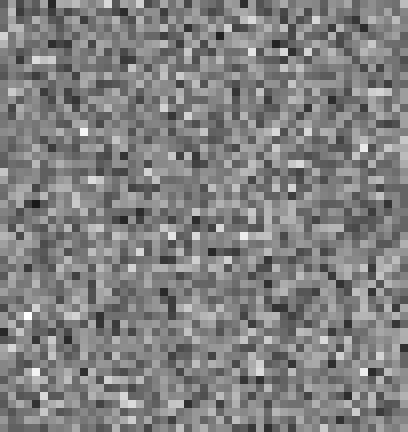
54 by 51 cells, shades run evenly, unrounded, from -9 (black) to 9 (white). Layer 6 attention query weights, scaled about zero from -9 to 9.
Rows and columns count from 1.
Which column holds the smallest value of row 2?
16
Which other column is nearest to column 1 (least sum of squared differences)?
20
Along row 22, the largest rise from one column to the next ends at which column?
19
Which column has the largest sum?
32
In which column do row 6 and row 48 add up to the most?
14
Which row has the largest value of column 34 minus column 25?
28
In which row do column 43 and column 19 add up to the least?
18
